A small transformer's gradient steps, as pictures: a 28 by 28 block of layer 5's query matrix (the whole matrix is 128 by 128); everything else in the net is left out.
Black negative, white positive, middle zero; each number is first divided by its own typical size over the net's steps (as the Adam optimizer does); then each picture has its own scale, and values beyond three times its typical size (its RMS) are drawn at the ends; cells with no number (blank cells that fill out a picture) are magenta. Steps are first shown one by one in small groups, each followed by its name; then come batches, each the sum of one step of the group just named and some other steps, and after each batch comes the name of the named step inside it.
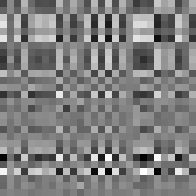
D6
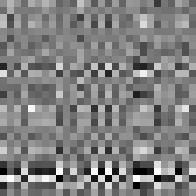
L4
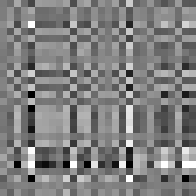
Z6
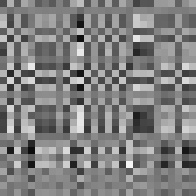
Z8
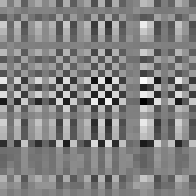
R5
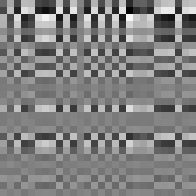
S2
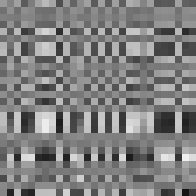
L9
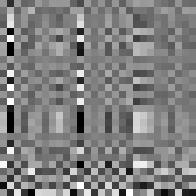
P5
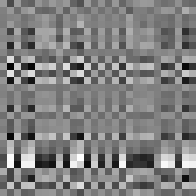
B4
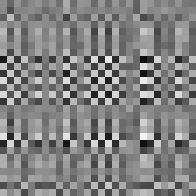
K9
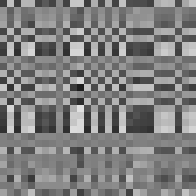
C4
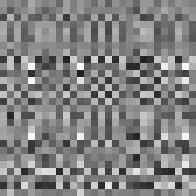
K9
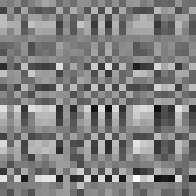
L4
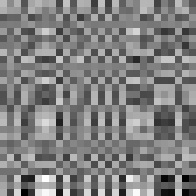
L9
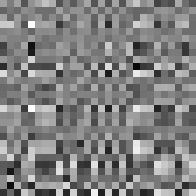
L4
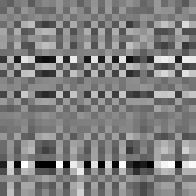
B4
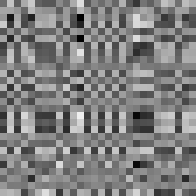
Z8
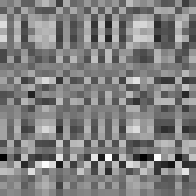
D6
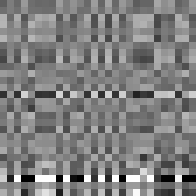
D6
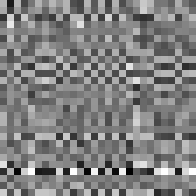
P5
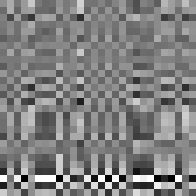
L4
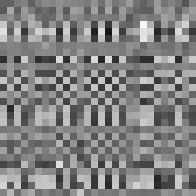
R5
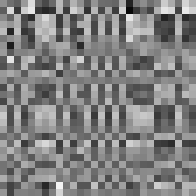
S2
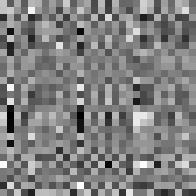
P5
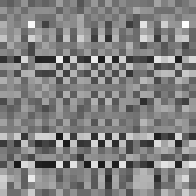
R5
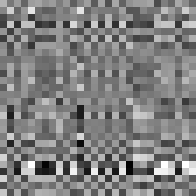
P5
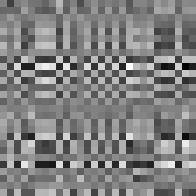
B4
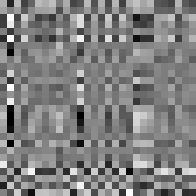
P5
